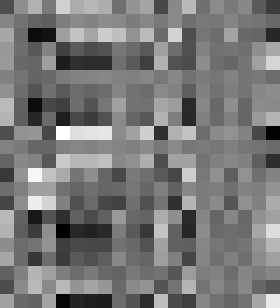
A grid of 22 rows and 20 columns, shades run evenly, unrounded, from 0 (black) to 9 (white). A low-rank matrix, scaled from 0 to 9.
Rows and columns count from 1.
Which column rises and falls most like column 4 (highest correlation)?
3
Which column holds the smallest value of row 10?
20
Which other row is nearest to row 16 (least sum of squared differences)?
8
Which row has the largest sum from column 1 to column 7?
10
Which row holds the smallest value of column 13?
15
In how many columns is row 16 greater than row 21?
8
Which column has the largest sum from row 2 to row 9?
1
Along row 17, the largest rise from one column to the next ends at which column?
12
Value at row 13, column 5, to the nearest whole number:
6
